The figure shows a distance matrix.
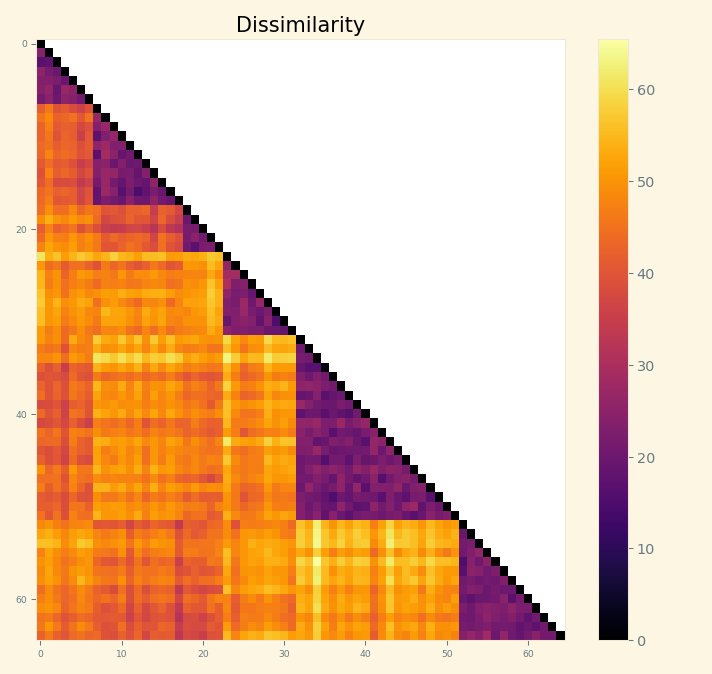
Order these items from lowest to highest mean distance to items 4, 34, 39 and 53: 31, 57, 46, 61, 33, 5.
33, 46, 5, 61, 57, 31
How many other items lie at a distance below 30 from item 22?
4
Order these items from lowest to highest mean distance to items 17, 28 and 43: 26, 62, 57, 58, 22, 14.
26, 14, 62, 22, 57, 58
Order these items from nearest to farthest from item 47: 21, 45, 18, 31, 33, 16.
33, 45, 21, 18, 16, 31
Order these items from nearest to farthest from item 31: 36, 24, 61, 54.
24, 61, 36, 54
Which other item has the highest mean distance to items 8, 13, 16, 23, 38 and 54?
34
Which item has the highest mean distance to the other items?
23
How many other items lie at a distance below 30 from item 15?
10
